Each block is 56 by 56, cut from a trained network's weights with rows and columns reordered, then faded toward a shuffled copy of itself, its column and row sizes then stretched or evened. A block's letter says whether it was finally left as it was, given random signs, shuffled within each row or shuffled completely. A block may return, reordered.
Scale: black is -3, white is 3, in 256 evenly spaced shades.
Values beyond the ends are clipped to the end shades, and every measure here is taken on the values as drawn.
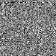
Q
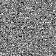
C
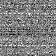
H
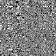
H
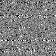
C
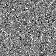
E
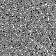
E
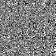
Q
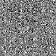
H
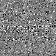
C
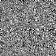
Q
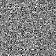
Q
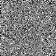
Q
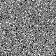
E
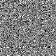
Q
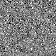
C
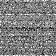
C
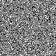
E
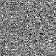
H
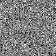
Q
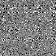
Q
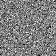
E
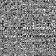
H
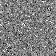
E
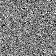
E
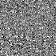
C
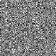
H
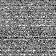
C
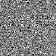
H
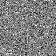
E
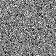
E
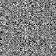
H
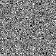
Q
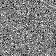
E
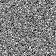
E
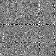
H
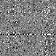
H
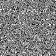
C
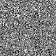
Q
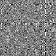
H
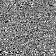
C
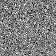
E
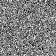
E
